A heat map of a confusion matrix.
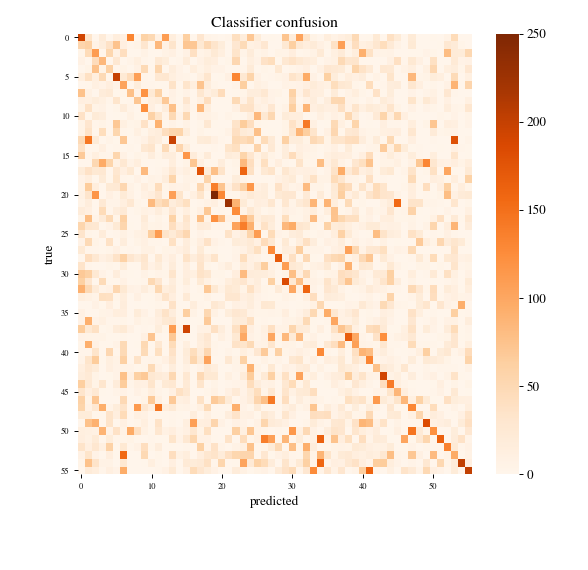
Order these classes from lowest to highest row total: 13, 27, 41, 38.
27, 41, 38, 13
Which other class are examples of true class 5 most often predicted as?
22
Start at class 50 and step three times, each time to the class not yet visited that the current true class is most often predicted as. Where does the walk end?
32
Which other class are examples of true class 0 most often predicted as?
7
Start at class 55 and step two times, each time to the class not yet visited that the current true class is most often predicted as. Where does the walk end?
18
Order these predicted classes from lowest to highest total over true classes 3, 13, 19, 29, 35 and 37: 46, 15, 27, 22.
46, 27, 22, 15
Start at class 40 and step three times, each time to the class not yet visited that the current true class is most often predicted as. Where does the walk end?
23
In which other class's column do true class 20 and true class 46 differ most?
19
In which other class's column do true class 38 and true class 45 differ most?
43
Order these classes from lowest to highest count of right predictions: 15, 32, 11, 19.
11, 15, 19, 32
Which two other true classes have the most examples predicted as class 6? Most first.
53, 55
